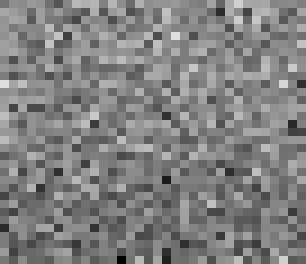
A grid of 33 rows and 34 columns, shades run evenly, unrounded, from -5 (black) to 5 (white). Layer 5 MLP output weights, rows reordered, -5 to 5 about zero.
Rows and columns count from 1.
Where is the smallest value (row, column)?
33, 14
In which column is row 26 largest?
24
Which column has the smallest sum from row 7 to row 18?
7
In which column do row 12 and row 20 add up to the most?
19
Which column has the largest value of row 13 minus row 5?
27
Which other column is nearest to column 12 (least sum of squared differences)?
15
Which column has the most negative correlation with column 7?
25
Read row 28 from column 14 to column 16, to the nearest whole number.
-2 0 0
